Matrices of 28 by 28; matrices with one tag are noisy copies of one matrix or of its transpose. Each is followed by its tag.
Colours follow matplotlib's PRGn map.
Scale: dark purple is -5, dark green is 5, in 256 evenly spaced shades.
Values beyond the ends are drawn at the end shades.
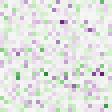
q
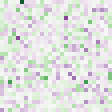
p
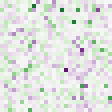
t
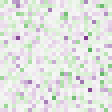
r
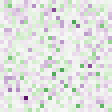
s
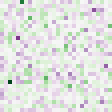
p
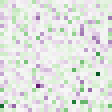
r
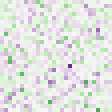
t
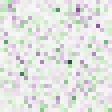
s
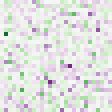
t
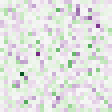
s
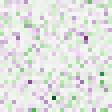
r
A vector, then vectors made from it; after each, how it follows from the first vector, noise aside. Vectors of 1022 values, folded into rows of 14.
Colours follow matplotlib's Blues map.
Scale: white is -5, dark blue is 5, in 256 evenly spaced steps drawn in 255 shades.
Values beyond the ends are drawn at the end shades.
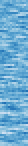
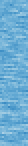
shrunk.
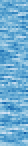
copied.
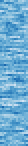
wrapped around.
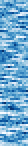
scaled up.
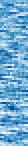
scaled up.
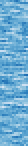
wrapped around.
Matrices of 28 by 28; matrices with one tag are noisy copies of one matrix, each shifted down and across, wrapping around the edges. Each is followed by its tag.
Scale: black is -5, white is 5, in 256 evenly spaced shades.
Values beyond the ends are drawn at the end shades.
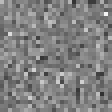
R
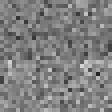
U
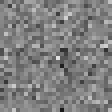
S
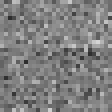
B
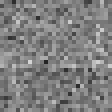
B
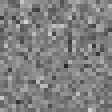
R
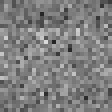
U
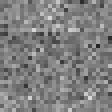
B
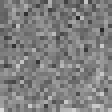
B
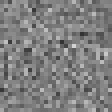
R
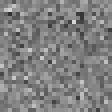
S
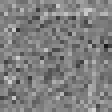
B
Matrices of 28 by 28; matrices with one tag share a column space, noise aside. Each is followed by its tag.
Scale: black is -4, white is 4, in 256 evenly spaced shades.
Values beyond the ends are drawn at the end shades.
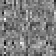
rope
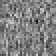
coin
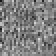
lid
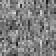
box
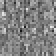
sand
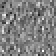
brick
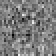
coin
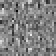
box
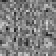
lid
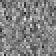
brick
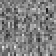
coin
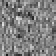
brick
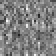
coin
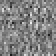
coin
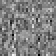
coin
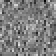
box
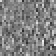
lid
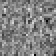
coin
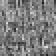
rope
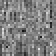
sand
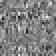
brick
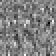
coin
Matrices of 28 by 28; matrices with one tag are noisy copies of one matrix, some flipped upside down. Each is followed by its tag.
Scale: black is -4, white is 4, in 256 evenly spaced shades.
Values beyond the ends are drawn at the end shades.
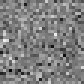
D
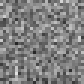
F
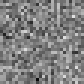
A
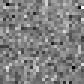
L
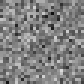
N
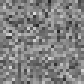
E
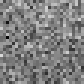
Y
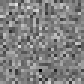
D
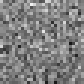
Y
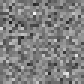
E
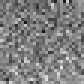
L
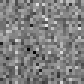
F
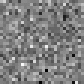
D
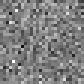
D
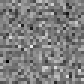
D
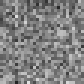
F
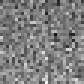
Y
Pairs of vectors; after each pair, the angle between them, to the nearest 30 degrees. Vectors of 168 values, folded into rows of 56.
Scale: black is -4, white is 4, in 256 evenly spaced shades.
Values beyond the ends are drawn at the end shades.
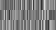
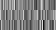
120 degrees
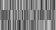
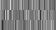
90 degrees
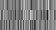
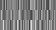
120 degrees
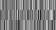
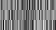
120 degrees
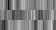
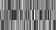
60 degrees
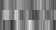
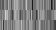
60 degrees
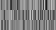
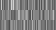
120 degrees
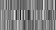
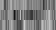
120 degrees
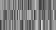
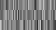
150 degrees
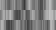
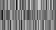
90 degrees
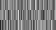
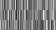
120 degrees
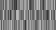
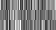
90 degrees
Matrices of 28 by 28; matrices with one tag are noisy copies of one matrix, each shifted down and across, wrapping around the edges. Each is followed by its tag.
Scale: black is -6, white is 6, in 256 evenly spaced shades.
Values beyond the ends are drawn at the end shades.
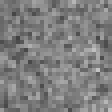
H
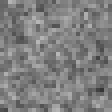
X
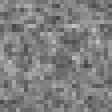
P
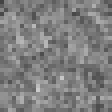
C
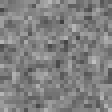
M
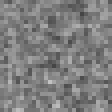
X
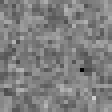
P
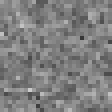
P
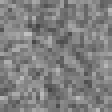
H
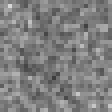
H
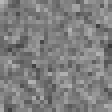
H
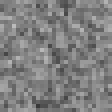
H
